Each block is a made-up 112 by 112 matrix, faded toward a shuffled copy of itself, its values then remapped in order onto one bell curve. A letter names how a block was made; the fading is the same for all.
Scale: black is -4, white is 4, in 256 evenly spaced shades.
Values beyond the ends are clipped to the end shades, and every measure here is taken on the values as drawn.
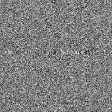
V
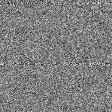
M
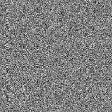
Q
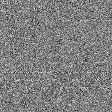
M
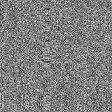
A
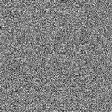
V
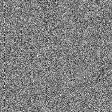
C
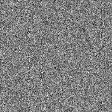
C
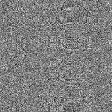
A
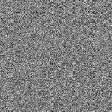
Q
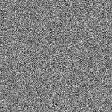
V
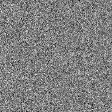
C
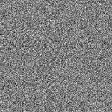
A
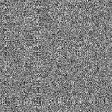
Q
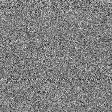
M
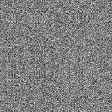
A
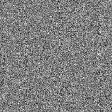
C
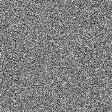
C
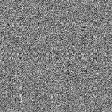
V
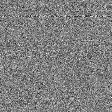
M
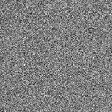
A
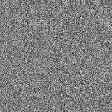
Q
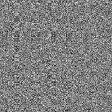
Q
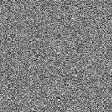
A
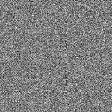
V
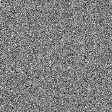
C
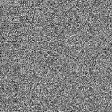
A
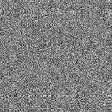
A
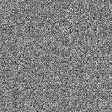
V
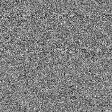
M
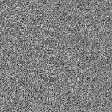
V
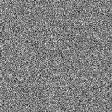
A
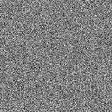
V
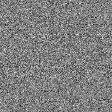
M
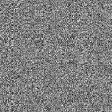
Q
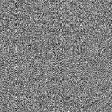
Q
